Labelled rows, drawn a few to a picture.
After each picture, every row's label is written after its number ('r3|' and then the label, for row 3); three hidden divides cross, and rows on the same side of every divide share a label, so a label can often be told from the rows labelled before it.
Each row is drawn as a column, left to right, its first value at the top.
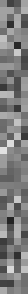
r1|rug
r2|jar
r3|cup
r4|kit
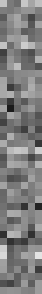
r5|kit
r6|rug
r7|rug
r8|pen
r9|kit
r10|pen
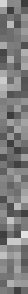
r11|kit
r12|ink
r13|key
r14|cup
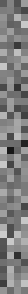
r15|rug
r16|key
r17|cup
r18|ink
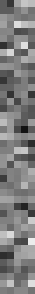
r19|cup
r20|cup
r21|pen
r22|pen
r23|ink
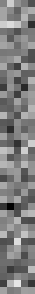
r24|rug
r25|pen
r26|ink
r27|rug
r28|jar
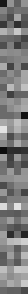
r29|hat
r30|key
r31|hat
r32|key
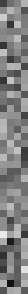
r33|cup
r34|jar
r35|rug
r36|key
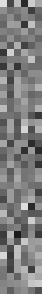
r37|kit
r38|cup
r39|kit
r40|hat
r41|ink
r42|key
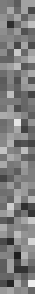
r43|rug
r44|jar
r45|cup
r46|pen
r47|ink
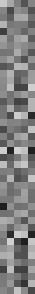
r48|pen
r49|key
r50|rug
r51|rug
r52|key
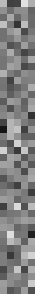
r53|pen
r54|cup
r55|hat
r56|pen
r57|key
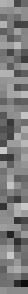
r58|pen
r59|kit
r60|jar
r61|jar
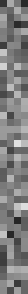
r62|cup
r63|key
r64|jar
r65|hat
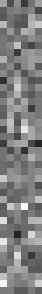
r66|ink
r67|hat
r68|kit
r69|hat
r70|cup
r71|ink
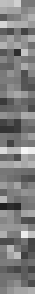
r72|pen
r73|pen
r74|pen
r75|rug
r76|rug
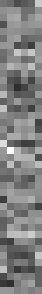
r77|jar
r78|rug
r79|cup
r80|cup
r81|cup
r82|pen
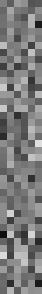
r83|kit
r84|rug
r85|key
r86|kit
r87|cup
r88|jar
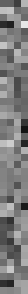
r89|jar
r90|jar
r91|cup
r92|pen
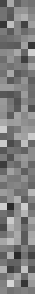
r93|hat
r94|ink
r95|cup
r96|jar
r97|cup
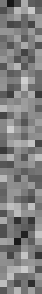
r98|key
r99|hat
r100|jar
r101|kit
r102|jar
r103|cup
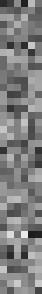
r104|hat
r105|cup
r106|ink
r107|cup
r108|kit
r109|key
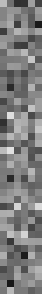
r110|pen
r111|rug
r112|hat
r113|cup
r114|key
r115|hat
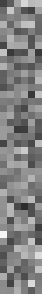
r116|cup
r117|jar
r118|pen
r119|pen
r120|ink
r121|kit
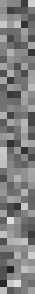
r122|rug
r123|ink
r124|ink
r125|hat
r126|kit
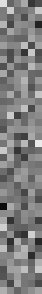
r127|pen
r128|jar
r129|key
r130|kit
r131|cup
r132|jar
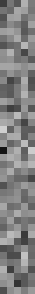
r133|hat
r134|cup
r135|rug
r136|kit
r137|rug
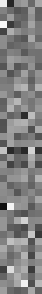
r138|pen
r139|hat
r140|key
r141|key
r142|rug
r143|key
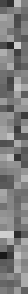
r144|cup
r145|cup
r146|kit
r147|key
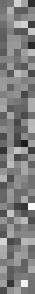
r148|key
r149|rug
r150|pen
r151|ink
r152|hat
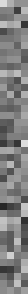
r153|pen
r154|pen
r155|ink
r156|jar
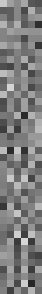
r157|pen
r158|key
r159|rug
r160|key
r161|rug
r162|hat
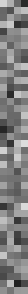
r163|pen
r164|ink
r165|jar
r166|jar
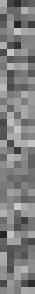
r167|kit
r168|cup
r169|hat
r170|jar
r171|jar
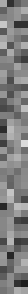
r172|pen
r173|cup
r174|jar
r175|jar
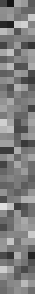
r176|hat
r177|hat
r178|pen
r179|ink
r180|cup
